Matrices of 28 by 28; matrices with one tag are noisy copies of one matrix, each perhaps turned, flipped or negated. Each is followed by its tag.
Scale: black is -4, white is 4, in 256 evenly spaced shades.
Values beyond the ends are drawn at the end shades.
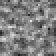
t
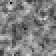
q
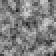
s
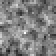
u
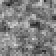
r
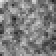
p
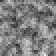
s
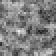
r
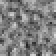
t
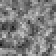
s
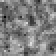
r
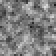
q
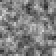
q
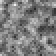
s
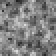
u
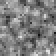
u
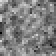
p
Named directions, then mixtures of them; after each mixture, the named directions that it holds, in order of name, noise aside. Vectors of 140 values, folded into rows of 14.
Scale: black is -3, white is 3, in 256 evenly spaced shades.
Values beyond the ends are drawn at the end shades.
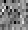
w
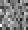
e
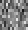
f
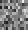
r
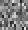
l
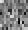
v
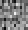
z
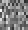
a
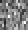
f, z.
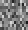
l.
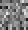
e, r.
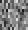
f.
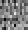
z.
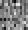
z.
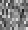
f.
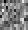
r, w.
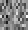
a, r, w.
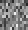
f, r, z.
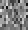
a, e, w.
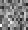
e.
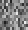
f, r, v.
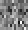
l, v.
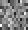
e.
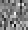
l, z.
